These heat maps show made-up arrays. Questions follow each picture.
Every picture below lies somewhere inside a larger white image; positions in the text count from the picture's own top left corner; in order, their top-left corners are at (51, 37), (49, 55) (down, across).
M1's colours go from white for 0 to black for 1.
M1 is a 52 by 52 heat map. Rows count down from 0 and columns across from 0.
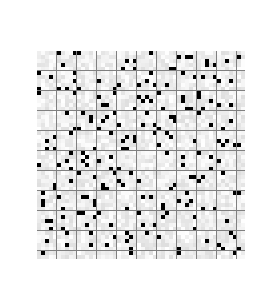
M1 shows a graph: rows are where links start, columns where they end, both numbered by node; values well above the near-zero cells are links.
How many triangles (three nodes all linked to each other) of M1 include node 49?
3
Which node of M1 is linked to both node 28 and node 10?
node 0
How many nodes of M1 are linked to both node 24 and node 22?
2
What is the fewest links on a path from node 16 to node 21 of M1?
2
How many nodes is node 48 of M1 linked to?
4
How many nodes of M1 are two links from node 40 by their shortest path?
9
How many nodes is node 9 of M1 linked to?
5
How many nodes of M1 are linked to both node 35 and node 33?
0
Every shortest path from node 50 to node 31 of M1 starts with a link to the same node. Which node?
node 1
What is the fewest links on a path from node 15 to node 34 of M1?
4
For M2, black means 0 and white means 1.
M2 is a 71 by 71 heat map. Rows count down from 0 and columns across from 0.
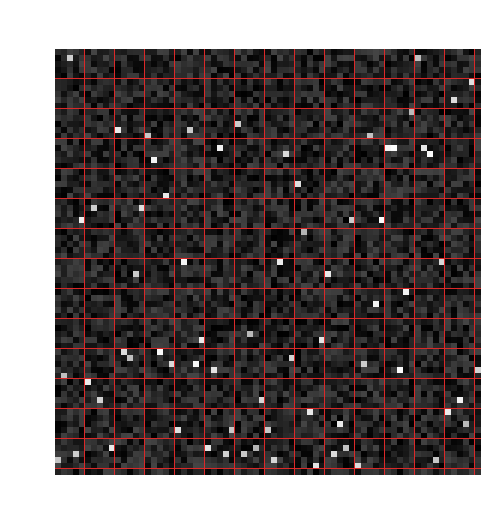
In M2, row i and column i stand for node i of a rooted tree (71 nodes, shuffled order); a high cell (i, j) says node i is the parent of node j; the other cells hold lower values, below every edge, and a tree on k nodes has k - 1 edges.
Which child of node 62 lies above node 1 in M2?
68
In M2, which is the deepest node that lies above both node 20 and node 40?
63
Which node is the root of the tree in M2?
8
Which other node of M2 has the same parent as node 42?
65
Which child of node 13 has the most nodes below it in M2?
22
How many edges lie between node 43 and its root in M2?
9
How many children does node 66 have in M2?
4
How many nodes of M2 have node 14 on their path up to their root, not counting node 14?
9
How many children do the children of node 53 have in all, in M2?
2
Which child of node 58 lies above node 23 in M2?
67
